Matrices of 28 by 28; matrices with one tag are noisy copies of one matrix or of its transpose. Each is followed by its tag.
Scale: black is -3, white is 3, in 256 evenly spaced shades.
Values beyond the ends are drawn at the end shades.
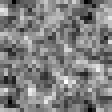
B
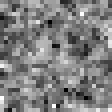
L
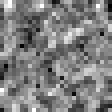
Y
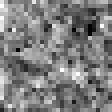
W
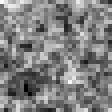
W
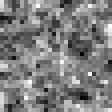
L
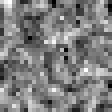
Y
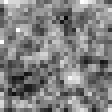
W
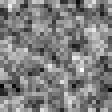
B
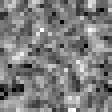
B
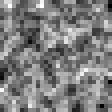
Y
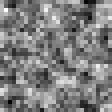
B
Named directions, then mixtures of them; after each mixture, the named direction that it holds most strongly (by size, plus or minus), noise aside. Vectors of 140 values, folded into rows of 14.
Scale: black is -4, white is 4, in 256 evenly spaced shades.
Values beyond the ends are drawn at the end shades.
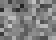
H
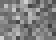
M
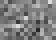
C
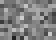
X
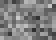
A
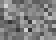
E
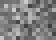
M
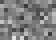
X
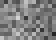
A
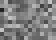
H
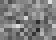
C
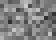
M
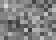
E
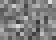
C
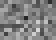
C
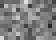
M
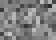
H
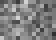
M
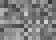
C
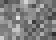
M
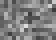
A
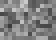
H
